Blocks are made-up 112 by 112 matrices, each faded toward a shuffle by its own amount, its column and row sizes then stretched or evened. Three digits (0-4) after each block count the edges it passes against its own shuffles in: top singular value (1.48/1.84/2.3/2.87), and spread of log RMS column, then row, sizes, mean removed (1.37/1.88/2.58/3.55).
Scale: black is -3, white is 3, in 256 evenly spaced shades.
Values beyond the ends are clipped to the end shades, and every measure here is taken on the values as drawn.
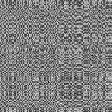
4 1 3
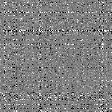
1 3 4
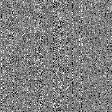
0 4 0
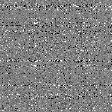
0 3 4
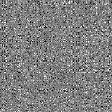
3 3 2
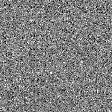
1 0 1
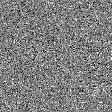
1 0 1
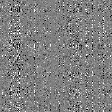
2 4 2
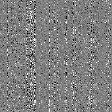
3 4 1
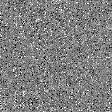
0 2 1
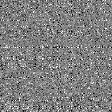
2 1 3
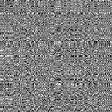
4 1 3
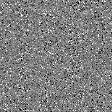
0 2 0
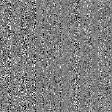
0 4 0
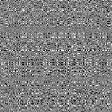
4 2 4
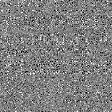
2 1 3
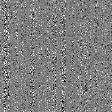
0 4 0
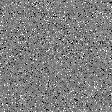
1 0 1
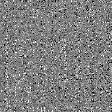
1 3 2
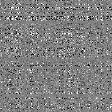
1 3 4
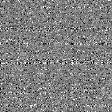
2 1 3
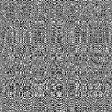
4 3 3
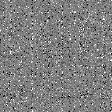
0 3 1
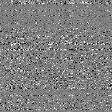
2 1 4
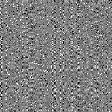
4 3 0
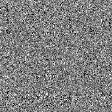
1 2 1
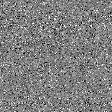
0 0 2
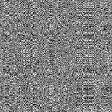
4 2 2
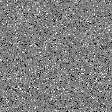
0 1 2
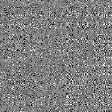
3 3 3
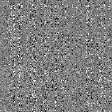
1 4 2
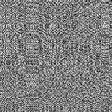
4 0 2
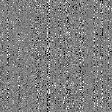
2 4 2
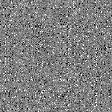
2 2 1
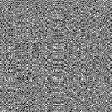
4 2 1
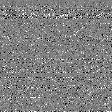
0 0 4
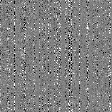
1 4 1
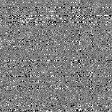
1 2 4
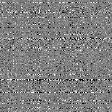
2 3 4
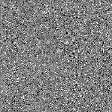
1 2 0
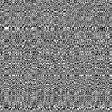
4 0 4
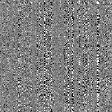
3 4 2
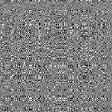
4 3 4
